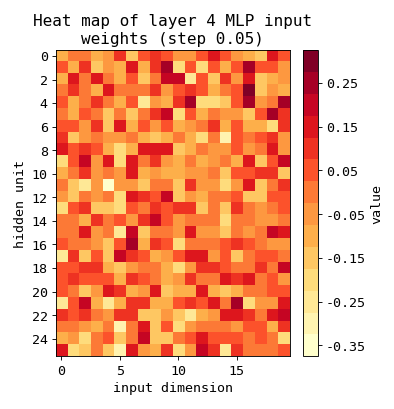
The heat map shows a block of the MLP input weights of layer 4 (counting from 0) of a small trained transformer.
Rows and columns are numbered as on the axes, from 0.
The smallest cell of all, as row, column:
11, 4
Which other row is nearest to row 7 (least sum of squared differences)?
10
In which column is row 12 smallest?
5
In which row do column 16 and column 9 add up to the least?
21
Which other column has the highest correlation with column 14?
1
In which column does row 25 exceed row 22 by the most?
12
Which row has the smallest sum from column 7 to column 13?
22
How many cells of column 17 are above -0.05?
15
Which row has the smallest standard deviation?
19
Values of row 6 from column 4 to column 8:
-0.15 0.15 -0.1 0.05 -0.05
